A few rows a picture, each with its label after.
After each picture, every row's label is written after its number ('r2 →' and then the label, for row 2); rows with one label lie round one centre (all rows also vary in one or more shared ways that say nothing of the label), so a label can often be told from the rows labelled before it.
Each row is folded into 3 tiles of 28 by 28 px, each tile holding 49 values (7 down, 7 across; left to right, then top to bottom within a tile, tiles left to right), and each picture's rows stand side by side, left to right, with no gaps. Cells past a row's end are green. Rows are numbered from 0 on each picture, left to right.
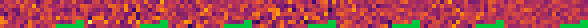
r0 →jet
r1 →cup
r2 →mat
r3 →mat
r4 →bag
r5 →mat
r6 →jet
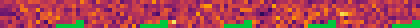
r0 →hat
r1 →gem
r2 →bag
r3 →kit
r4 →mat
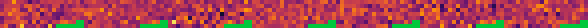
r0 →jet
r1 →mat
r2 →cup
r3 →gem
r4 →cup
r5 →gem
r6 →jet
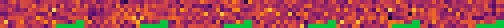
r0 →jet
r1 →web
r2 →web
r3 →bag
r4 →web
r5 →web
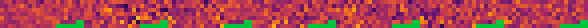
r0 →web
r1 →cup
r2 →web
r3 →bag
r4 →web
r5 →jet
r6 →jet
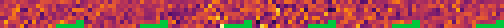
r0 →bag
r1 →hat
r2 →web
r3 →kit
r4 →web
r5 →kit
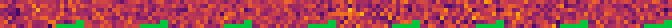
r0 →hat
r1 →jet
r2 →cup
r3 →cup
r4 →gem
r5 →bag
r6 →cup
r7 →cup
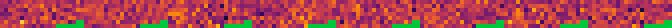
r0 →hat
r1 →cup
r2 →kit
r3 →web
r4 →jet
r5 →hat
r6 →gem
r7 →bag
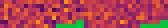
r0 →cup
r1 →mat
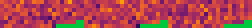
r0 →hat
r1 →hat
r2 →jet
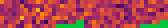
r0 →kit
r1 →cup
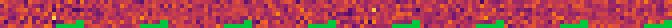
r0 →gem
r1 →bag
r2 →kit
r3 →hat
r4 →kit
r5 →kit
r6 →cup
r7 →gem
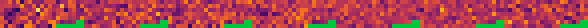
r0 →kit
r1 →web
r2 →gem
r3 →web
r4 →kit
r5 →jet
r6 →gem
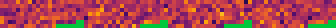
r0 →gem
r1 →bag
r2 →hat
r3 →jet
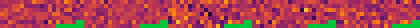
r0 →web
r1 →kit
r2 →cup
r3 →web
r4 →mat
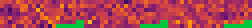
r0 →hat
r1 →gem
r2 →jet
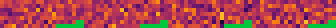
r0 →hat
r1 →mat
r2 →bag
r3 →kit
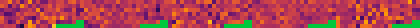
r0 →gem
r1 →web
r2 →hat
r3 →hat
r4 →jet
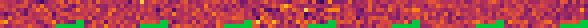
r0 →gem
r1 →gem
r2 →bag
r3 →jet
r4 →web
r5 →mat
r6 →mat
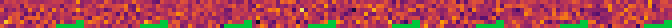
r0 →cup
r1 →cup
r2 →kit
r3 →hat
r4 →kit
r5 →hat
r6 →cup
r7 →hat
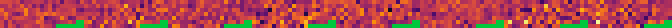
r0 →kit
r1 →mat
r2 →gem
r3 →gem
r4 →kit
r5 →hat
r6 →gem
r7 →kit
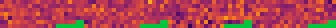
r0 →mat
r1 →web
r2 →bag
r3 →web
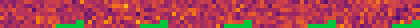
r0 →web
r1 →hat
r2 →cup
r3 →cup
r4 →hat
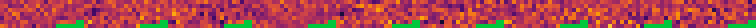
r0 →hat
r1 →cup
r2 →cup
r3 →hat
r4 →gem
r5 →web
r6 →bag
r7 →kit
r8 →mat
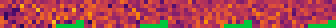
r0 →kit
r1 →kit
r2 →web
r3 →kit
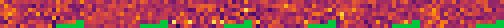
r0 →gem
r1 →gem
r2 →mat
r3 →kit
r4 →mat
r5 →web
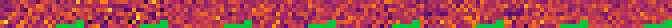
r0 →bag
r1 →hat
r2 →web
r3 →kit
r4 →kit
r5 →web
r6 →jet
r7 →bag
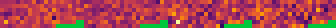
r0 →web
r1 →cup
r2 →cup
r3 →gem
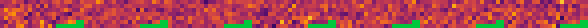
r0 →jet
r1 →gem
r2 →gem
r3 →cup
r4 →hat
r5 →bag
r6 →gem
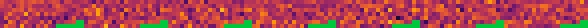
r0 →hat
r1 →web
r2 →web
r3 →jet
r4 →hat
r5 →mat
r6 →hat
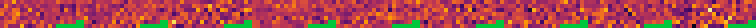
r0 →gem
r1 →web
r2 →gem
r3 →hat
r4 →gem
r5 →kit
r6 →gem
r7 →bag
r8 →mat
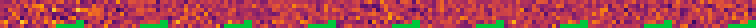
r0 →hat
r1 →web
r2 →cup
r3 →hat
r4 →web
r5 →hat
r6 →cup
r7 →bag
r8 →cup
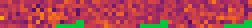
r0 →web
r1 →jet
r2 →bag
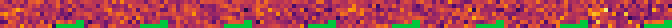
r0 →hat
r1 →hat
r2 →cup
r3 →jet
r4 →bag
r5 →gem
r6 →cup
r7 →mat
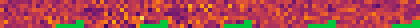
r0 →web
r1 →mat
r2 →hat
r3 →bag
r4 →web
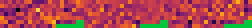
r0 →gem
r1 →bag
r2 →bag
